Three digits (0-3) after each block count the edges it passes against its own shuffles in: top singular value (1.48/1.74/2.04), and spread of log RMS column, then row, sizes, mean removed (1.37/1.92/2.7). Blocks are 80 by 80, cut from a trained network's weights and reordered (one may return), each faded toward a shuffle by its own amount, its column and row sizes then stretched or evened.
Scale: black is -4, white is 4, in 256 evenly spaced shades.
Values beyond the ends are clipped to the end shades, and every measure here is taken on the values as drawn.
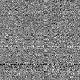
2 1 2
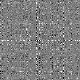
1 3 2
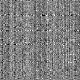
3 1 2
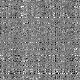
2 1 3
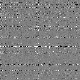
2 1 3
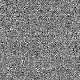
0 1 1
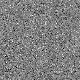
0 1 0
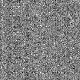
1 0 1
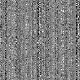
3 3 0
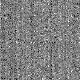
1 1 1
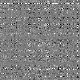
1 2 3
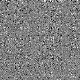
0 2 1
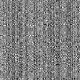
3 0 2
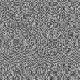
3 1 0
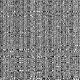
3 0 3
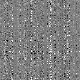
1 3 2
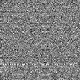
2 0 1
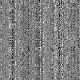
3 3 0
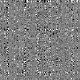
1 3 2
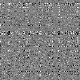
2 2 3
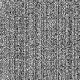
3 0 0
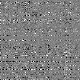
1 2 3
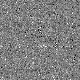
0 1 0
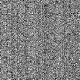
1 0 1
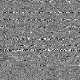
2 0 3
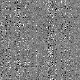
0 3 1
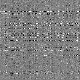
1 1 3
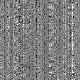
3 3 1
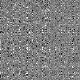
1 3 1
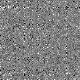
0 2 2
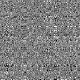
2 2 2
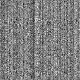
3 1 1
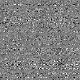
0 1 3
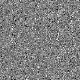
1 2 0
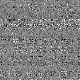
1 1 3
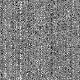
1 2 0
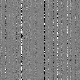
3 3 0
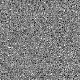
1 1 0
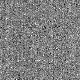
0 0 1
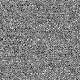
2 0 1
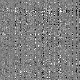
1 3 2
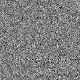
1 1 1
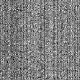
3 0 2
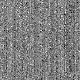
2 2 1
